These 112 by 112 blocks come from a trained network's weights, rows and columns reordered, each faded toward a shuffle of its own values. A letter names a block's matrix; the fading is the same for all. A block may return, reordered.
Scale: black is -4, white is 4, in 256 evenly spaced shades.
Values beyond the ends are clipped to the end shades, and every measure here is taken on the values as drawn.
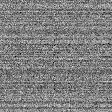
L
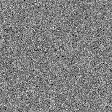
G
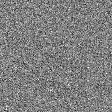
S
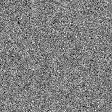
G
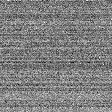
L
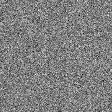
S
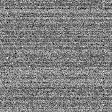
L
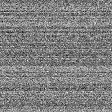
L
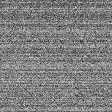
L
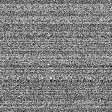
L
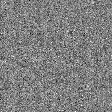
G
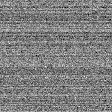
L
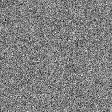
S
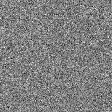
S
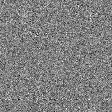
S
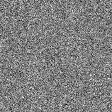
S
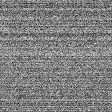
L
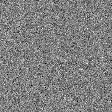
G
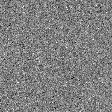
G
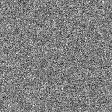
S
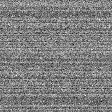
L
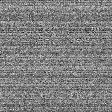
L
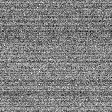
L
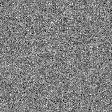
G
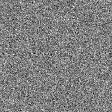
S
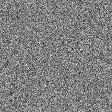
S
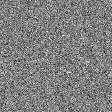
S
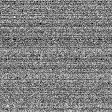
L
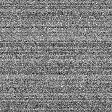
L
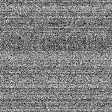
L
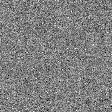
G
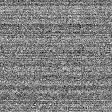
L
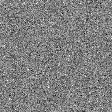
G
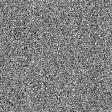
G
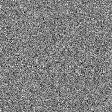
S
